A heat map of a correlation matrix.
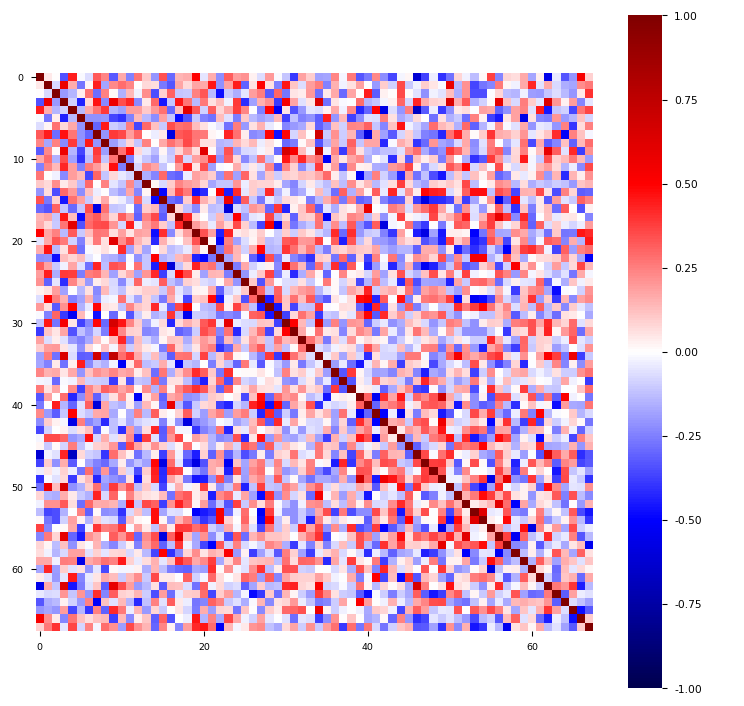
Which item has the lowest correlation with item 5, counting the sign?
59
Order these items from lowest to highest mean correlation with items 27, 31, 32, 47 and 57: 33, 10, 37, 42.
37, 33, 10, 42
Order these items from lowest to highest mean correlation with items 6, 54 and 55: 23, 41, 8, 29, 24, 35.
35, 29, 23, 24, 41, 8
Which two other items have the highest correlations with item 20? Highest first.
9, 67
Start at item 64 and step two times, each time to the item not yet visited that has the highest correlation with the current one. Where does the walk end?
49
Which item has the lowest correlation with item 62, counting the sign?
0
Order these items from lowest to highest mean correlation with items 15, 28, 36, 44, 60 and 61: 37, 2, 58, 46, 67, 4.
46, 37, 2, 58, 67, 4
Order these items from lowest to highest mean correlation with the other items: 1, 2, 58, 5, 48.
5, 58, 2, 48, 1
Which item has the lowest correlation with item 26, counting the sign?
63
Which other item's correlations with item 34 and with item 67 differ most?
65
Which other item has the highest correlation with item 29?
40
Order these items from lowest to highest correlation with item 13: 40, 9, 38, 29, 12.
12, 9, 29, 40, 38
